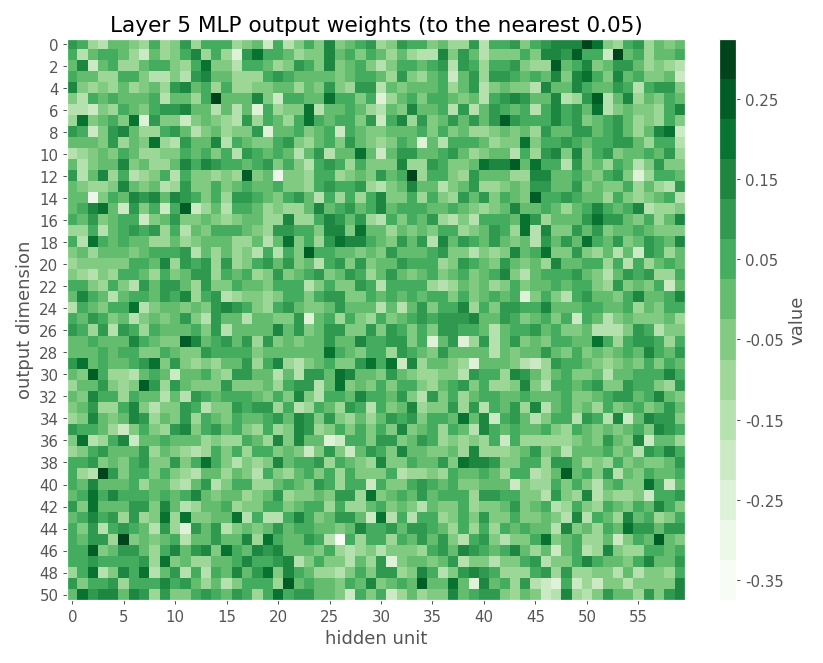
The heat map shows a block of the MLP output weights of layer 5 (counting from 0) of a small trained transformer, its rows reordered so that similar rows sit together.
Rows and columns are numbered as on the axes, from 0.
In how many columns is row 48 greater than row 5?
24
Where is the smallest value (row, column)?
45, 26
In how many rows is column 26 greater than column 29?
20
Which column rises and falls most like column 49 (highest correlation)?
46
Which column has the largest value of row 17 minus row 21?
44
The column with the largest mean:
25
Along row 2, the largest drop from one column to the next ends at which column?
2
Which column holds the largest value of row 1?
53
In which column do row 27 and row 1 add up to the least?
35
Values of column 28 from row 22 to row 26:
0.1 -0.05 0 -0.05 -0.05
